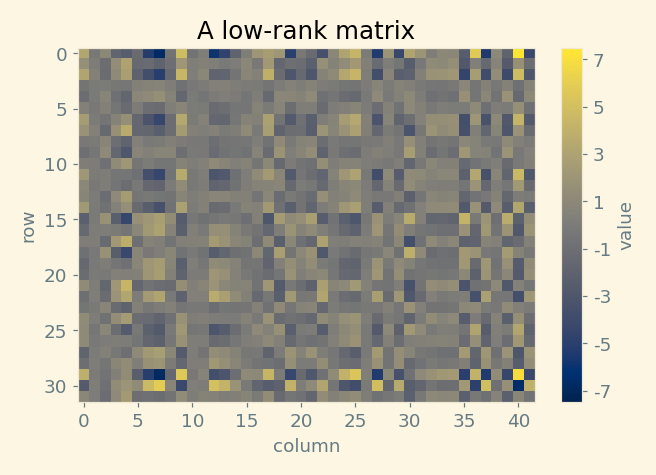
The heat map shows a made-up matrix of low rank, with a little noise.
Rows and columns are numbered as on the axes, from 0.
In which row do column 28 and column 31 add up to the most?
0
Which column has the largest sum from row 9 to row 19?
30
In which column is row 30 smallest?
40
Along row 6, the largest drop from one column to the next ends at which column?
41
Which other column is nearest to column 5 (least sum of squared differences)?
8
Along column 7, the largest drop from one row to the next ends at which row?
29
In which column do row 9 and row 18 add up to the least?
4
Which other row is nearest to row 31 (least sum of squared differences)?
24
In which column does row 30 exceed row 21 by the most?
7
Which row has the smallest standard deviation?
3
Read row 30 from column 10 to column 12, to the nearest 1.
0 0 5
